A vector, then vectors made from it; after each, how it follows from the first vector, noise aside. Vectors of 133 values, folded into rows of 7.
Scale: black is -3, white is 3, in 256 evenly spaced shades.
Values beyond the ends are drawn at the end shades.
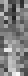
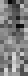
reversed, negated.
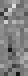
negated, partly zeroed.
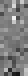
negated, partly zeroed.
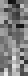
reversed, negated.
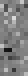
negated, partly zeroed.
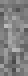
wrapped around, shrunk.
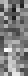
copied.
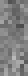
reversed, negated, shrunk.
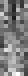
copied.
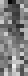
reversed, negated.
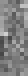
wrapped around, shrunk.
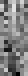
negated.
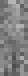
reversed, shrunk.
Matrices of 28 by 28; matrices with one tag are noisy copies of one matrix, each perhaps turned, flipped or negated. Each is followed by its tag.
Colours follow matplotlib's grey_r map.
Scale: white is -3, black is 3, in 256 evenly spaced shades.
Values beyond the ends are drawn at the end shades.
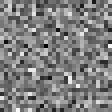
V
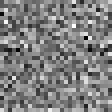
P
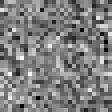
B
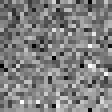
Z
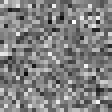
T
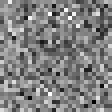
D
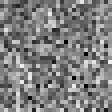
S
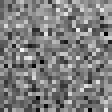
Z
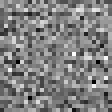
D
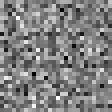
S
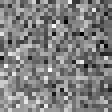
Z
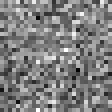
B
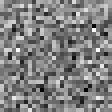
D
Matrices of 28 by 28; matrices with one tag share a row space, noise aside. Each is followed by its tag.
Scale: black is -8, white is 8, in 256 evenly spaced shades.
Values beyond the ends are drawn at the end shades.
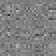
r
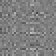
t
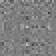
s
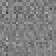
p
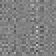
t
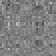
r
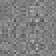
t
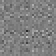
s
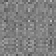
p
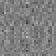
s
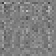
s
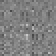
s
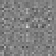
s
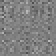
s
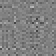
t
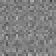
p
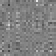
r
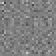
s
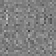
p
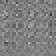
p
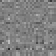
r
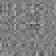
t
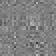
t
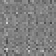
p
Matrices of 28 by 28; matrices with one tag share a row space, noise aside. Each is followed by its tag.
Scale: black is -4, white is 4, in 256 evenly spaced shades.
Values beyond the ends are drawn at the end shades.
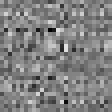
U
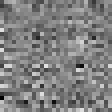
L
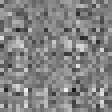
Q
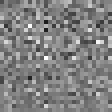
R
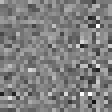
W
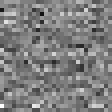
L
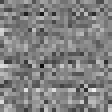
L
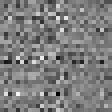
U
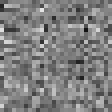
L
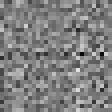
Q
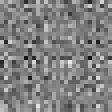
R
